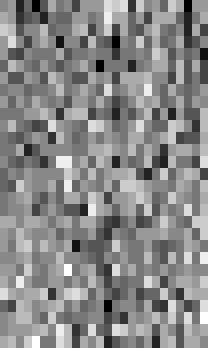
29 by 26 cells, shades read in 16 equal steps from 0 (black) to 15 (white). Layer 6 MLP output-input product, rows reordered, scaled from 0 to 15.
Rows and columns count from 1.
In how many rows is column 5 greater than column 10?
11
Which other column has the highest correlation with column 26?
22
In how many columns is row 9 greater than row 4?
13
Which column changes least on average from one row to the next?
1
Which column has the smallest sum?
15
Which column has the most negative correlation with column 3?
14
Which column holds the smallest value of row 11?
25
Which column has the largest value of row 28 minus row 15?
19
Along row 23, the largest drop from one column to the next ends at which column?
10
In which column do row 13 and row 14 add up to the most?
26
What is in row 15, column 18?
5
